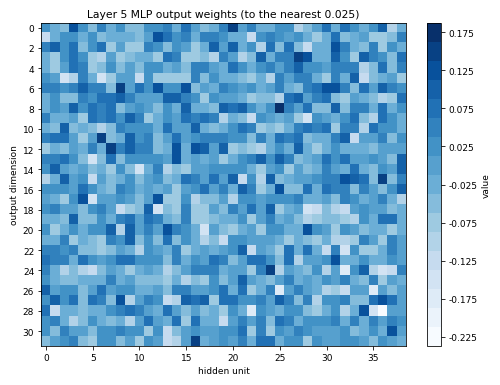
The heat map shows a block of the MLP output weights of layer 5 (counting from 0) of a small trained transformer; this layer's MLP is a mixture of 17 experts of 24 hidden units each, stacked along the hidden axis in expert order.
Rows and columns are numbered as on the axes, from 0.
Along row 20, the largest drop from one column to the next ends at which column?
8
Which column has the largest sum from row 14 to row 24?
24
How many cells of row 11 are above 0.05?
8
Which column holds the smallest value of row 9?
28
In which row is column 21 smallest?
15
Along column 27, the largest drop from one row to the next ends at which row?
13
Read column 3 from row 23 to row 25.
-0.025 -0.05 -0.05
